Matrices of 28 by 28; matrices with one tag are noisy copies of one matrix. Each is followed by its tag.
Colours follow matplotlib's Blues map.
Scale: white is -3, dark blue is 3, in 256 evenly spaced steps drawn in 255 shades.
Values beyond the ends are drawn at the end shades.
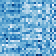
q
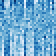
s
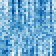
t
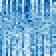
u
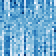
s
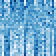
s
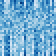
s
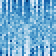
u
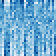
s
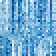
t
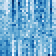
t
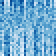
s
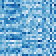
q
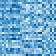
q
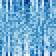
u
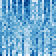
u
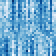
t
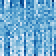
s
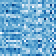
q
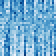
s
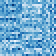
q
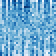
u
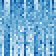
s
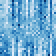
t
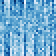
s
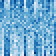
s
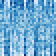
s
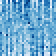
u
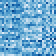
q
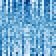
u
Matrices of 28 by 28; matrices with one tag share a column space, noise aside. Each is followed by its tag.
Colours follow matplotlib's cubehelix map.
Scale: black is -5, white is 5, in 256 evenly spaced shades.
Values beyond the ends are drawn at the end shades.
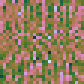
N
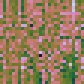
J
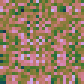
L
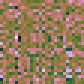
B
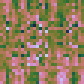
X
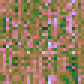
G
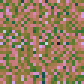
L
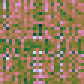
J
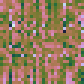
X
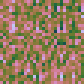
N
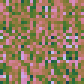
N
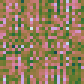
G
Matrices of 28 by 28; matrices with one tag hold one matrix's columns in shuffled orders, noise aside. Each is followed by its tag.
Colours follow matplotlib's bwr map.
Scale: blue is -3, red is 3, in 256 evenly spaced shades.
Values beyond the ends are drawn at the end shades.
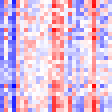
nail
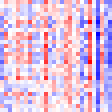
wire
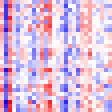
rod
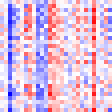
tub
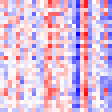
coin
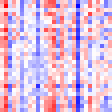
nail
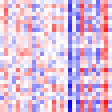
rod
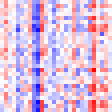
rod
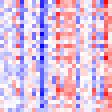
coin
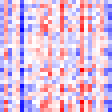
rod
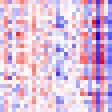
wire
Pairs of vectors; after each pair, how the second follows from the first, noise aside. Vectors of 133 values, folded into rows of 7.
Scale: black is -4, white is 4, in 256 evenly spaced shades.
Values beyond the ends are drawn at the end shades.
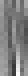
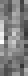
wrapped around.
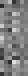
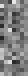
negated.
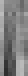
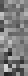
sign-scrambled.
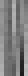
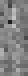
wrapped around, partly zeroed.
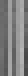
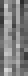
reversed.
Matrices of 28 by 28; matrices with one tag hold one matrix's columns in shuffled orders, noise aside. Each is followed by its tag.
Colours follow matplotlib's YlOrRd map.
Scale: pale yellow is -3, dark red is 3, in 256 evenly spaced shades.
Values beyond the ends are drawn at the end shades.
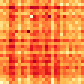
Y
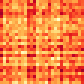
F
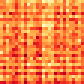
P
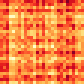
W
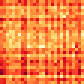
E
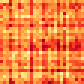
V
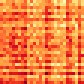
P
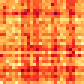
F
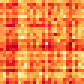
V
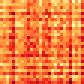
P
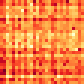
E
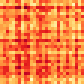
Y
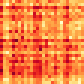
Y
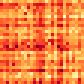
V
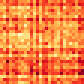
E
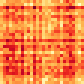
Y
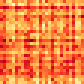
Y
